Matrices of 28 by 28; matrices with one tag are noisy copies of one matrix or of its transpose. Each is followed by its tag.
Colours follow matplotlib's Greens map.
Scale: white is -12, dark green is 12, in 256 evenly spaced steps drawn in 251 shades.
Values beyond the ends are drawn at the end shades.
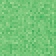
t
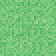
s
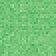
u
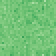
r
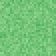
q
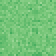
q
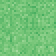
u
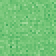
t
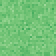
r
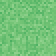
u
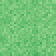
q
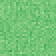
t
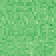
s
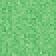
s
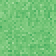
t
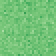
s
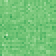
r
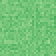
t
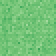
s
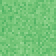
s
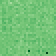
s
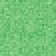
q
